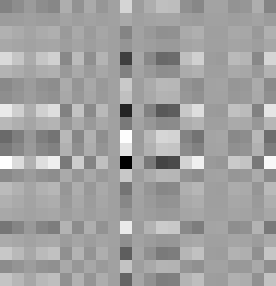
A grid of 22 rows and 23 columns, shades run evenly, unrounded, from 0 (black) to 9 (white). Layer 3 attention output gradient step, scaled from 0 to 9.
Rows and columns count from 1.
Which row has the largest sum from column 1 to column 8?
13
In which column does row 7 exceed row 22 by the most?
11
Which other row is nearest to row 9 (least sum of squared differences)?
5
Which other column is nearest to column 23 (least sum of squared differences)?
1
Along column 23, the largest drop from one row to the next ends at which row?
14
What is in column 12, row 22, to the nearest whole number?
6
